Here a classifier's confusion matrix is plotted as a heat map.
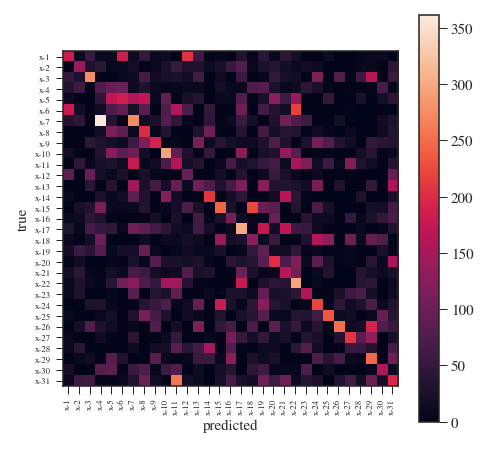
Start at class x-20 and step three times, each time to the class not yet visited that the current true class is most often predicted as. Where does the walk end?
x-7
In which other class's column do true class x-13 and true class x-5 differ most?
x-6
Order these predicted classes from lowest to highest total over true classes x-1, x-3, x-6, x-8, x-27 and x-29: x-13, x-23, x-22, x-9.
x-23, x-9, x-13, x-22
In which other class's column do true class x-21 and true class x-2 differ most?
x-22
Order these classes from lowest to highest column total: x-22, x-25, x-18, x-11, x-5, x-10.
x-25, x-18, x-5, x-10, x-11, x-22
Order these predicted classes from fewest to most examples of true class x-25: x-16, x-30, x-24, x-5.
x-16, x-5, x-24, x-30
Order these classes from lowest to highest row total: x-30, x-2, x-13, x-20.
x-2, x-30, x-20, x-13
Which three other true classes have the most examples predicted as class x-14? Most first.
x-28, x-8, x-13
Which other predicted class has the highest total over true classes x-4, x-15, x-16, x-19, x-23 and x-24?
x-18
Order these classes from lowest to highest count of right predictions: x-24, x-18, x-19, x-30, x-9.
x-19, x-18, x-30, x-9, x-24
